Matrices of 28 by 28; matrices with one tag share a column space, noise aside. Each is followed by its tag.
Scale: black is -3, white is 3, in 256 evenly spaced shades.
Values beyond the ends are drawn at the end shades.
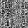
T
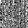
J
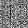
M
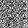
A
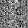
J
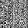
M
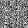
M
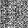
M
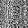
M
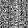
M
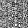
A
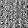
M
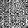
T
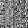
J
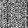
A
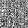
T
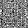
T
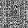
M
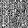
T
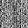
J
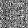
A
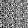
A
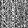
J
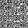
J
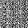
M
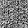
M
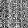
A
